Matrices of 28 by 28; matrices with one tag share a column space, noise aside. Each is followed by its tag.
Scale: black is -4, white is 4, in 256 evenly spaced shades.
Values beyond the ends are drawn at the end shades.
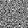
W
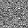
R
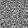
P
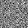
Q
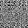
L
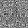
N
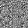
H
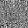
L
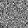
Q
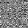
R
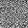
W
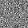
Q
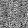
N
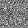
R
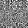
L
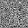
R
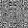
L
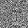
W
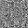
N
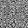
P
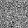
H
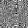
L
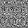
R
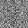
P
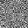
W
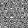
Q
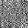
L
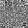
L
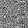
H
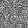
H
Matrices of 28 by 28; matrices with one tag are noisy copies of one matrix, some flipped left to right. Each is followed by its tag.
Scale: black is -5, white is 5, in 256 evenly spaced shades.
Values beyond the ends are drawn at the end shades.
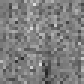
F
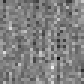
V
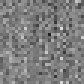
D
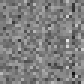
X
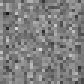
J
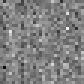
J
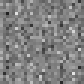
J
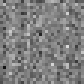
J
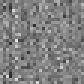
X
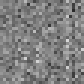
X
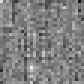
V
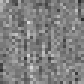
V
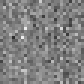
D
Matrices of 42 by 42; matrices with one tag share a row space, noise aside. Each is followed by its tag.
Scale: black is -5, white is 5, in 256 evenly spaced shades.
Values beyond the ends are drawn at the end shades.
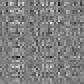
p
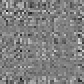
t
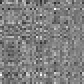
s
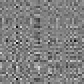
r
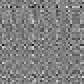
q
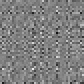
q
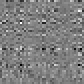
t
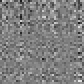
t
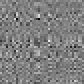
r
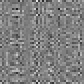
p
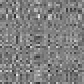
r
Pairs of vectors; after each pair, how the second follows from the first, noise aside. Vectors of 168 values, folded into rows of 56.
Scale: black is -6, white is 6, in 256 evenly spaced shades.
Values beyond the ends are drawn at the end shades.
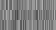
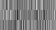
copied.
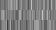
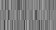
reversed, negated, partly zeroed.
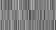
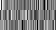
reversed, negated, scaled up.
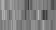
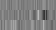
partly zeroed.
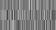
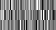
reversed, negated, scaled up.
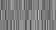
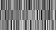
scaled up.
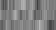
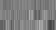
partly zeroed.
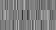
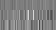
reversed, negated, partly zeroed.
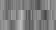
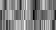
reversed, negated, scaled up.
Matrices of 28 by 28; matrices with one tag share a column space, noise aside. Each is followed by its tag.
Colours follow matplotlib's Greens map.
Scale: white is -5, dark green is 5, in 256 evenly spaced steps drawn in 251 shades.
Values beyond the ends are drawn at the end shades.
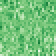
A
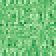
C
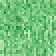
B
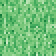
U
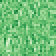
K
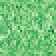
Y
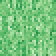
B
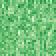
B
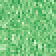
K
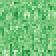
A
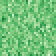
U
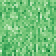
A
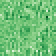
A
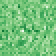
Y
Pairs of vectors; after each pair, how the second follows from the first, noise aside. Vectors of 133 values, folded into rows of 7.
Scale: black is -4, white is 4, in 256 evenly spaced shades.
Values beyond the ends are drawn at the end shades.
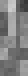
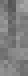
negated, shrunk.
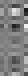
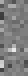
reversed, negated, partly zeroed.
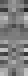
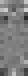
negated, partly zeroed.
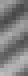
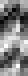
wrapped around, negated, scaled up.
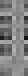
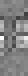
reversed, negated, partly zeroed.
